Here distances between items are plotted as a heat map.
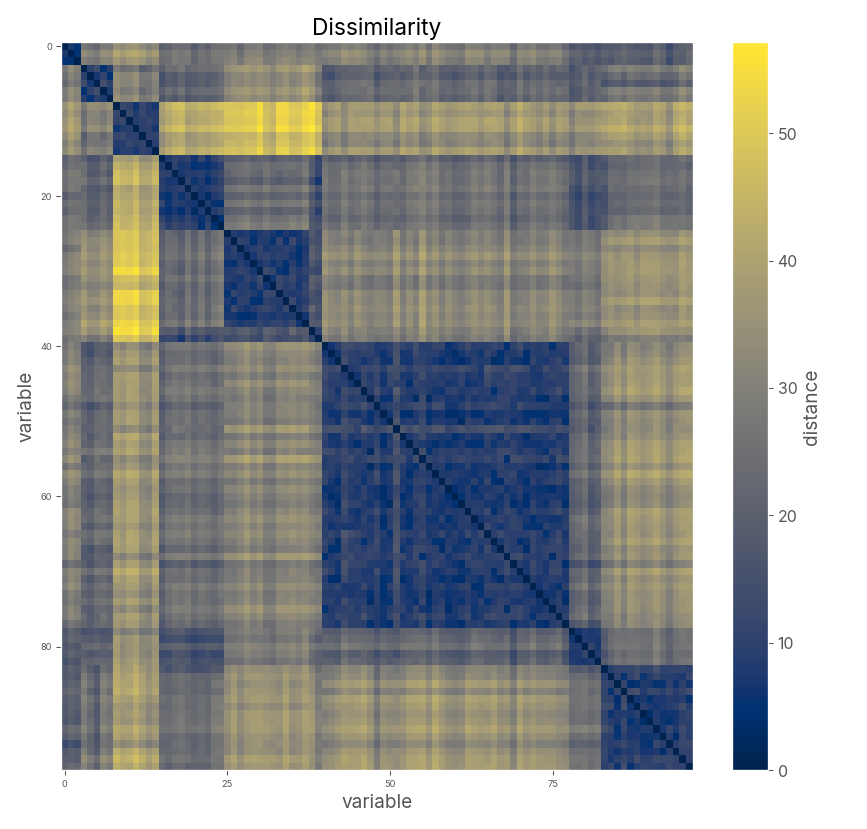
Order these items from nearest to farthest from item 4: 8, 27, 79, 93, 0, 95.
79, 93, 0, 95, 27, 8
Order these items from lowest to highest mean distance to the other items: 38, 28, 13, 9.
38, 28, 13, 9
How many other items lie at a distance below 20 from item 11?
6
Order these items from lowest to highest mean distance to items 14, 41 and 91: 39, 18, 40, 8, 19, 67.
40, 67, 8, 19, 18, 39
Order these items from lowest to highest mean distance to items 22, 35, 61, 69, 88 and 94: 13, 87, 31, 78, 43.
78, 87, 31, 43, 13
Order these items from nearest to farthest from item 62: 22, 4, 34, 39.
4, 22, 39, 34
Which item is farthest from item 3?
37
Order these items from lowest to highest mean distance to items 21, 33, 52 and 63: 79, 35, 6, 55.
79, 55, 35, 6
